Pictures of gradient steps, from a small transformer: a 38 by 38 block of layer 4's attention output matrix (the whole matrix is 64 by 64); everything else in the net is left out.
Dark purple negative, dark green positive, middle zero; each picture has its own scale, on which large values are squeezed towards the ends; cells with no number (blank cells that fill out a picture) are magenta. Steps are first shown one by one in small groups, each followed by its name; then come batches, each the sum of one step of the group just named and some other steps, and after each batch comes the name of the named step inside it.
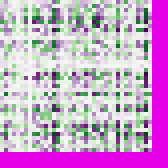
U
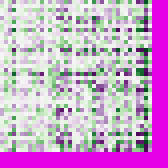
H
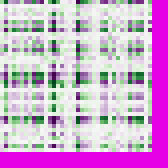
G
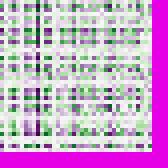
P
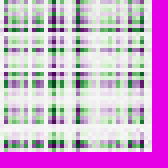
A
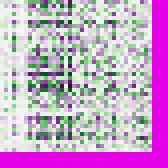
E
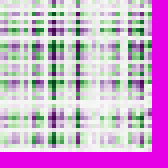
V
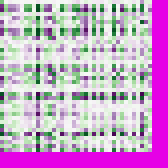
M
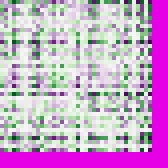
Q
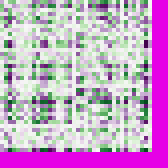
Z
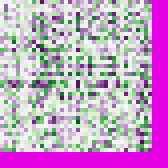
Q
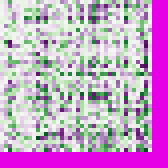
Z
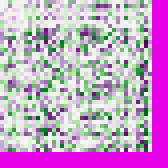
Z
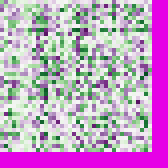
M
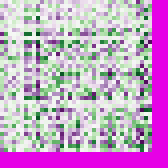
Q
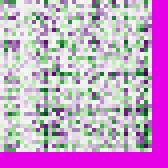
U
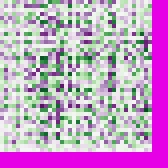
E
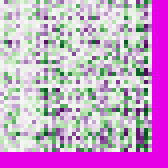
H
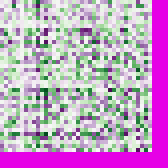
P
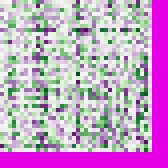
P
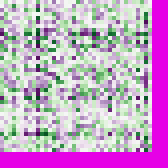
P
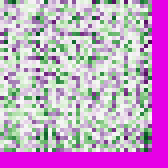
Q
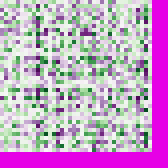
P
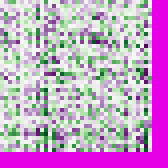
P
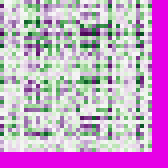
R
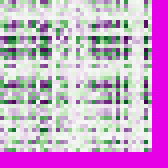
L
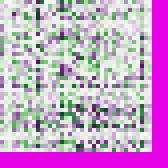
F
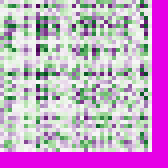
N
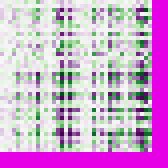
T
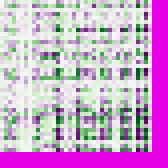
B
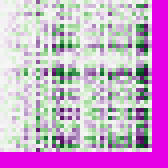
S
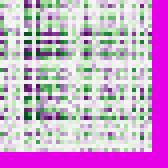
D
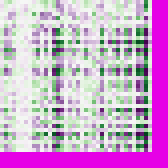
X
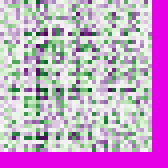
N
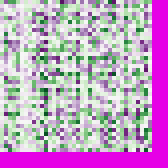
B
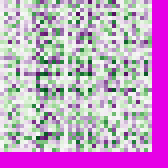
N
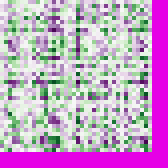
F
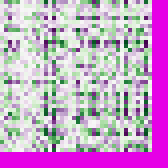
X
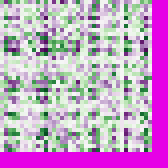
L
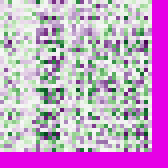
X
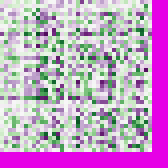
X
